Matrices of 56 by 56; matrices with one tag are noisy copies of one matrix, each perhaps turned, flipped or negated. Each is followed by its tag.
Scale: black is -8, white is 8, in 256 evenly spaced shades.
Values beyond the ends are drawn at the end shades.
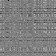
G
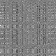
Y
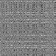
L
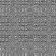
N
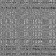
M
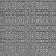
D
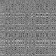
D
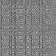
D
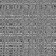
G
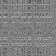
Y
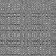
D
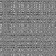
L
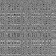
D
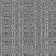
L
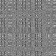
N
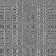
Y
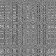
Y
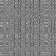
N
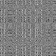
N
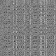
D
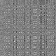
D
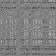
M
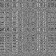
Y
